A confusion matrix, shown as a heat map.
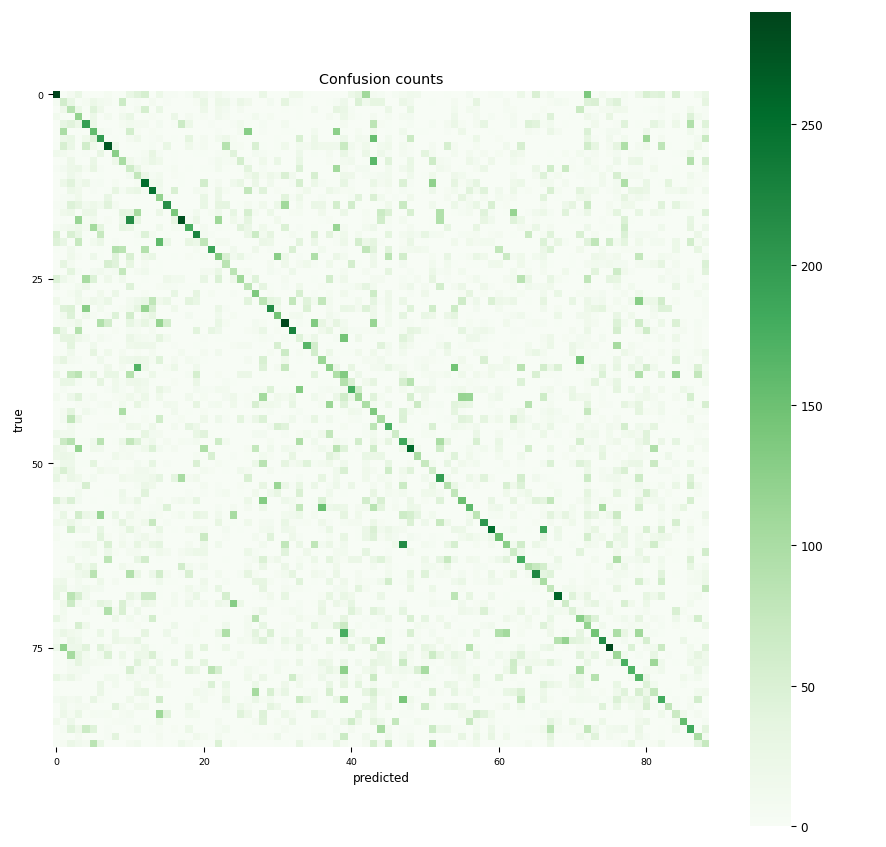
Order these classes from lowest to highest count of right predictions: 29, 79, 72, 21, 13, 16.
72, 16, 79, 21, 29, 13
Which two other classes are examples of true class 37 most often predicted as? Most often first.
11, 54
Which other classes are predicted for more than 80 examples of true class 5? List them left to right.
1, 26, 38
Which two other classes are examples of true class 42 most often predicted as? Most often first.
37, 64
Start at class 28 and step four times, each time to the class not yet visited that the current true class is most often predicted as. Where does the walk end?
48
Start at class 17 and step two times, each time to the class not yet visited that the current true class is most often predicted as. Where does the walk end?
38
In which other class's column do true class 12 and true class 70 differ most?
51
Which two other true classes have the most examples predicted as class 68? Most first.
74, 37
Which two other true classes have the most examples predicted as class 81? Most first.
77, 48
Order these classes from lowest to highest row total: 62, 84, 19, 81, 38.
62, 84, 81, 19, 38
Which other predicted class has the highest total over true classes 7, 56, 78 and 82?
39
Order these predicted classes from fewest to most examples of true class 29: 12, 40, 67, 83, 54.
67, 40, 83, 54, 12
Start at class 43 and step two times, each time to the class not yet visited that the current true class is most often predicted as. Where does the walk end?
86
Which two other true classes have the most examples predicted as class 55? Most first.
41, 28
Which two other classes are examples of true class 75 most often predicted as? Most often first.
1, 56
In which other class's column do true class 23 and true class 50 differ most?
28
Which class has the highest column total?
43
